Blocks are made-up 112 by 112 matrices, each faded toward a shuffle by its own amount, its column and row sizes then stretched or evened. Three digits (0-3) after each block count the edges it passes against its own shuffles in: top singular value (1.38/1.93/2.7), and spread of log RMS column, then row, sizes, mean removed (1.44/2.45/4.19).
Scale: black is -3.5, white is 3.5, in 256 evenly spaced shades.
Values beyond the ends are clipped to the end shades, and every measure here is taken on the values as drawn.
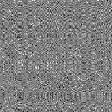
3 1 0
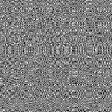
3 0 2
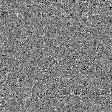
1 1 1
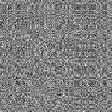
3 0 0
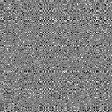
3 1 2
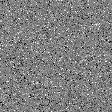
1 0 0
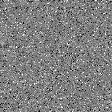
1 0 1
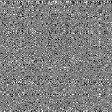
2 1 2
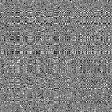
3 1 2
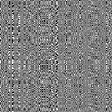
3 3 0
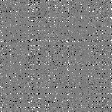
2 2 2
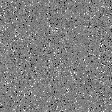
1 1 0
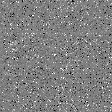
0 1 1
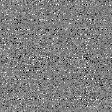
0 1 2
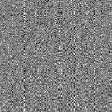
3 2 0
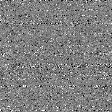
0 0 2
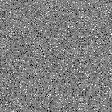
2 0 0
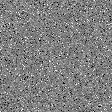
0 0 0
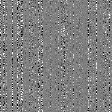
2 3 0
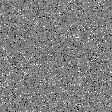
1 0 0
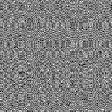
3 0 0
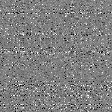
2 1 2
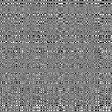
3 2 3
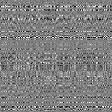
3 0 3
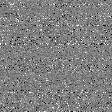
0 0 2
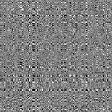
3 2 2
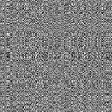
3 2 2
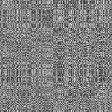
3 2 1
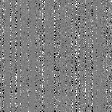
1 3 1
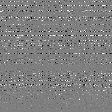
2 1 3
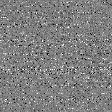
1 0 2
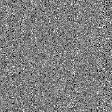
1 2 0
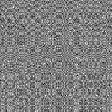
3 0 0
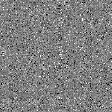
1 1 1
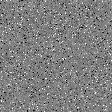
0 0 0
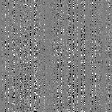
2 3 1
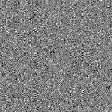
2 1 0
